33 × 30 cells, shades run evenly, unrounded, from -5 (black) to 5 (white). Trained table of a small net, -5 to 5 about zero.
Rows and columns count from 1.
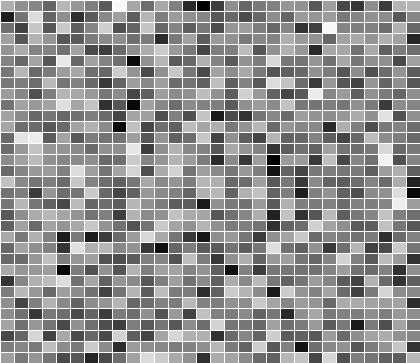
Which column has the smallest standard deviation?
27
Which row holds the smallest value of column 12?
23
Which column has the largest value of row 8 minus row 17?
20
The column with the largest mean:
3
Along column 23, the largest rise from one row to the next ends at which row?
9
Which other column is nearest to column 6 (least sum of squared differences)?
2
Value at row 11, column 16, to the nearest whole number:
-4
